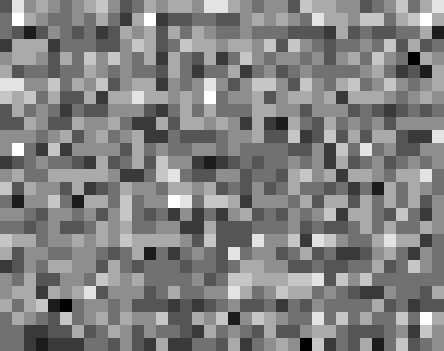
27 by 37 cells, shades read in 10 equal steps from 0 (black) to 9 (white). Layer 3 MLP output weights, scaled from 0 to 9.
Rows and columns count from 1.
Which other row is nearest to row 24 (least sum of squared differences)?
6
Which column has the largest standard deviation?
36
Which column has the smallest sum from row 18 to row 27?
16
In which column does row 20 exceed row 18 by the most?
20
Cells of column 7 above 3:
20
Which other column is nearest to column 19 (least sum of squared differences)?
17
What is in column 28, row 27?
2
